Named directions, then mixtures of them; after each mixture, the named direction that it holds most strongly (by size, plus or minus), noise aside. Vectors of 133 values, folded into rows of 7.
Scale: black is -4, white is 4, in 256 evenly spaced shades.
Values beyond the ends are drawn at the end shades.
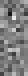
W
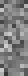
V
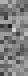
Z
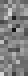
W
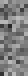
Z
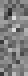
W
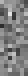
W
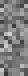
V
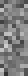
V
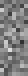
V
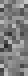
V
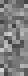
V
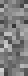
V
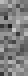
Z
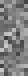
V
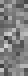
V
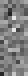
W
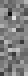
W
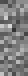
Z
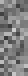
Z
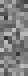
V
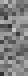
Z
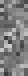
V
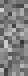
V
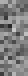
Z
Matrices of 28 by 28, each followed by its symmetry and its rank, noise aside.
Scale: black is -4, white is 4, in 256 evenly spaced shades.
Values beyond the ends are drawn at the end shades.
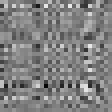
no symmetry, rank two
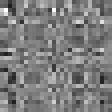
no symmetry, rank three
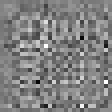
symmetric, rank three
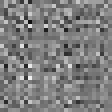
no symmetry, rank three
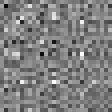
symmetric, rank three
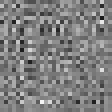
no symmetry, rank three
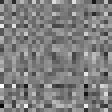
no symmetry, rank two
